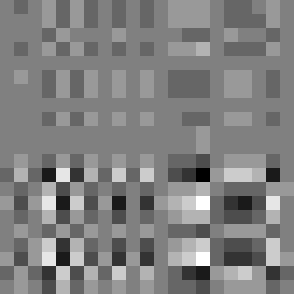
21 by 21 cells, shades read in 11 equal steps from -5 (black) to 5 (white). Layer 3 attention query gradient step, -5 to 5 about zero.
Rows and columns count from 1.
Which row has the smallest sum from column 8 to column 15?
13
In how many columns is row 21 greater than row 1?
8
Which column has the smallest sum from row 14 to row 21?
5
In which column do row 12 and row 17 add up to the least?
15
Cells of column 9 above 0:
9
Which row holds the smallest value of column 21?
20
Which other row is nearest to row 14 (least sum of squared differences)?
4
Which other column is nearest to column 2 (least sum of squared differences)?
19
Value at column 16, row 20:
1
